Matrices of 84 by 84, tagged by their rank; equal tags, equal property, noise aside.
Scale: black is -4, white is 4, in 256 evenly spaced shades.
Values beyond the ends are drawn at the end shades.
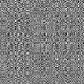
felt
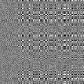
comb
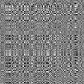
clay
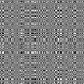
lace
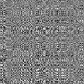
felt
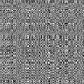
clay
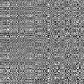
felt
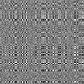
comb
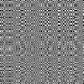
lace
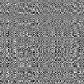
felt
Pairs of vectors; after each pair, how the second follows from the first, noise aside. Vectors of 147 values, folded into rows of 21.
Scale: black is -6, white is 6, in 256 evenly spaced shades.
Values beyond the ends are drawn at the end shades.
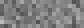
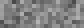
sign-scrambled.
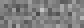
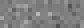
negated, partly zeroed.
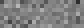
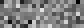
scaled up.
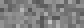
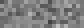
wrapped around.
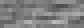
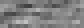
reversed, negated.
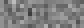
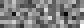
wrapped around, negated, scaled up.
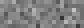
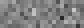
copied.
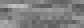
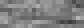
reversed, negated.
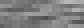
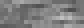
wrapped around.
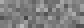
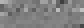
reversed, negated, partly zeroed.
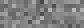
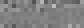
negated, partly zeroed.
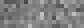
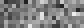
scaled up.
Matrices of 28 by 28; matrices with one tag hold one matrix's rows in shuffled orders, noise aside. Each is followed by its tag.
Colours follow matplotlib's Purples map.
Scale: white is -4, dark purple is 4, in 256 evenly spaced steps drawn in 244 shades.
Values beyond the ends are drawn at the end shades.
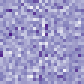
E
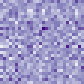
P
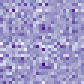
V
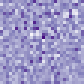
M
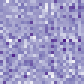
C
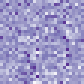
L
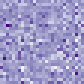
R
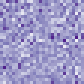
R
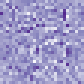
L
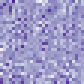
V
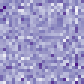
R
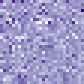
V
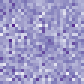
V
